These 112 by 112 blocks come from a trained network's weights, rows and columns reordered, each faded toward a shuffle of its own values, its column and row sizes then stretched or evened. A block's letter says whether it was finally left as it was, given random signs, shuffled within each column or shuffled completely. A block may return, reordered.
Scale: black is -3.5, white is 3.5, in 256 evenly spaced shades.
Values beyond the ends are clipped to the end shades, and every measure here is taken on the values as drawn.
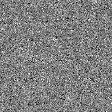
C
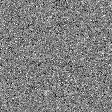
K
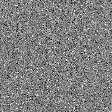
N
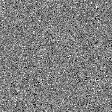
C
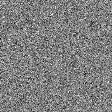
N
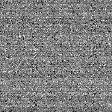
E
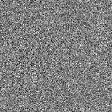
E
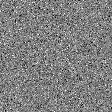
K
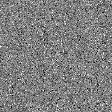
C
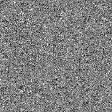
C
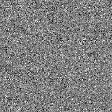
E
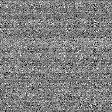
E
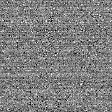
E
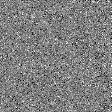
C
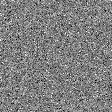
K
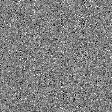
C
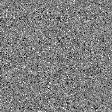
C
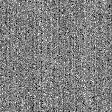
N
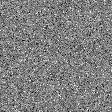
K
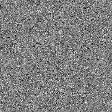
C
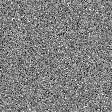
K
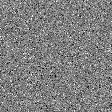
K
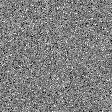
K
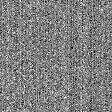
N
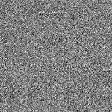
E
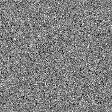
C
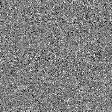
C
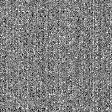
E
